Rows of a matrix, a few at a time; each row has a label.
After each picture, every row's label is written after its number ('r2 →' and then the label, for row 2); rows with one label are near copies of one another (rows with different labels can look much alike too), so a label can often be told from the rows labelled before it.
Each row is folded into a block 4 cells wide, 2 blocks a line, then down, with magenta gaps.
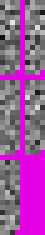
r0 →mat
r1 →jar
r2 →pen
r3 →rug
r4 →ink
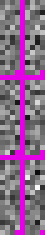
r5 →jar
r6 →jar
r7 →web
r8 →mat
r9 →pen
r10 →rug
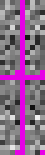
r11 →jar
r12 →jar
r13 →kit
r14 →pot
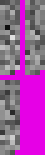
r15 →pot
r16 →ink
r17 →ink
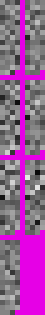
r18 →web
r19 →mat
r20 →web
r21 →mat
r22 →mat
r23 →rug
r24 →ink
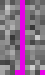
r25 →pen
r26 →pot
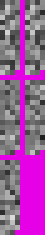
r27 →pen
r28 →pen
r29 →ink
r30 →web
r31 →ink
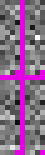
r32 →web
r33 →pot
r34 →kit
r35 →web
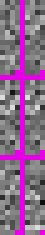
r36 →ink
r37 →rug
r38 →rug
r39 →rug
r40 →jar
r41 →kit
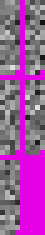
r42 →kit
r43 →web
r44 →pen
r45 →rug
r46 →ink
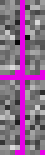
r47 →kit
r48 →mat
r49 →kit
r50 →jar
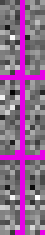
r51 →pot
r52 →mat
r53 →rug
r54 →jar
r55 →pot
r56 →pot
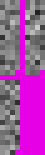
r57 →mat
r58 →rug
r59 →web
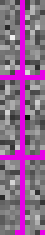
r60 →pot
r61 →pen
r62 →pen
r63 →mat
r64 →mat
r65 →ink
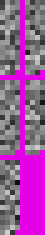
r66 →pen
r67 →ink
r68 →jar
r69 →kit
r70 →web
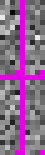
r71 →rug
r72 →pot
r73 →jar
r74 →ink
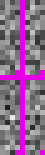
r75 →pen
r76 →pen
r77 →pot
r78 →jar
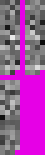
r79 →pot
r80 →kit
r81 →mat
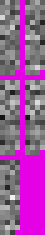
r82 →rug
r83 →kit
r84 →mat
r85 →mat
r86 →pot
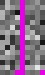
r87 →jar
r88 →kit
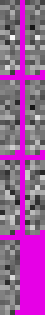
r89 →pot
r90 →pot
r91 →kit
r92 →pot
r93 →ink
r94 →jar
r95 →pot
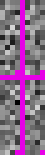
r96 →jar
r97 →pen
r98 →web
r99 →rug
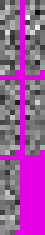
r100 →pen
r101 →rug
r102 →web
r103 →mat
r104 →ink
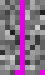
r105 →ink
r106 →jar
